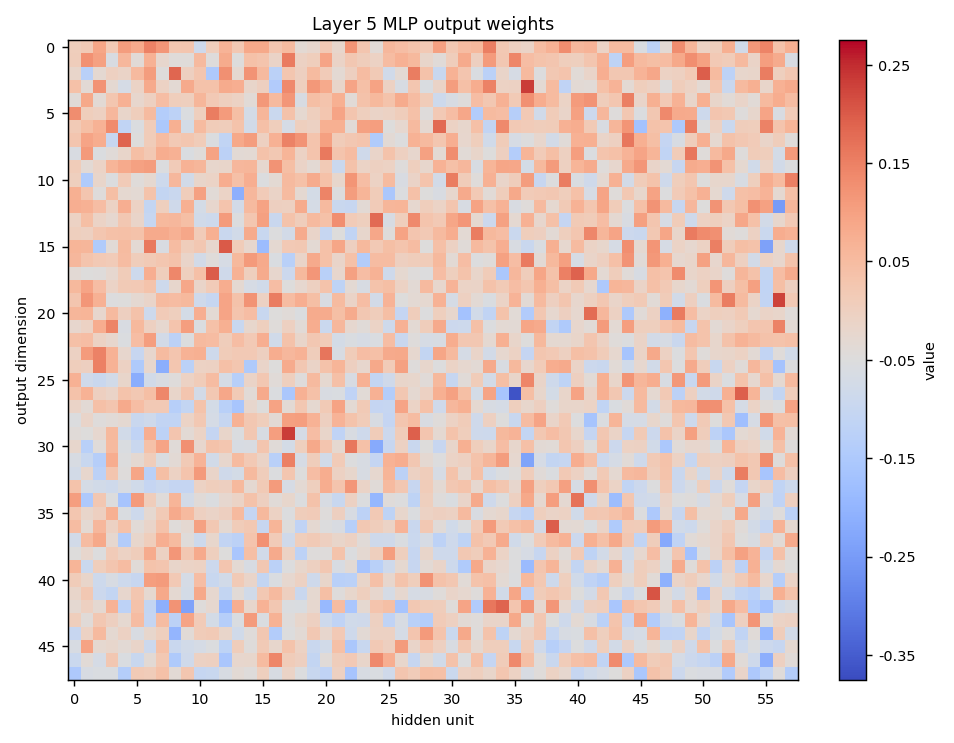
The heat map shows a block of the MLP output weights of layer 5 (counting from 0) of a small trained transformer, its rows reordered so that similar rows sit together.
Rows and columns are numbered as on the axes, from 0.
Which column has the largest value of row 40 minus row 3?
28
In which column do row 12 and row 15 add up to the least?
56
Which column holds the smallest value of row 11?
13
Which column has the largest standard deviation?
55
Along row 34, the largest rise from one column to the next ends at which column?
5
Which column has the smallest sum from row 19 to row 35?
24
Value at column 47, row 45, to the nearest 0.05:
-0.05
